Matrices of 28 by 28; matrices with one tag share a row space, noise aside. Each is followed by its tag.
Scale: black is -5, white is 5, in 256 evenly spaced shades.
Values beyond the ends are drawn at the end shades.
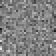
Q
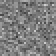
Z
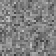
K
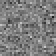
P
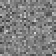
Q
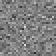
Q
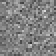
P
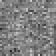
P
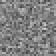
P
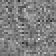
Z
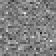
Z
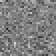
K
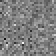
K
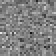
P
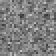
P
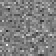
K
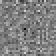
Z
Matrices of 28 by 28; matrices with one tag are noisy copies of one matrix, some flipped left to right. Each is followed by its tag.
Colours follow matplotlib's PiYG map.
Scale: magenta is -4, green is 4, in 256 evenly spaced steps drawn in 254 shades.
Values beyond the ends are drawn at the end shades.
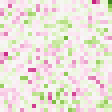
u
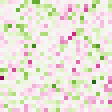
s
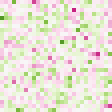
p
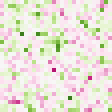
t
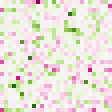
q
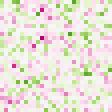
s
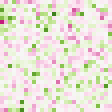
p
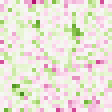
q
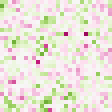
u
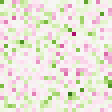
u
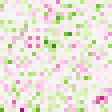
t
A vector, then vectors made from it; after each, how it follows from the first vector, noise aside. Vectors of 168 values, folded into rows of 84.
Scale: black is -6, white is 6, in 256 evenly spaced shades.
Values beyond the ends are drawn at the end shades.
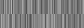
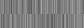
negated, shrunk.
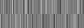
negated, partly zeroed.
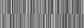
sign-scrambled.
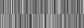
copied.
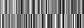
wrapped around, negated, scaled up.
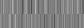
negated, partly zeroed.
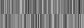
wrapped around, negated.
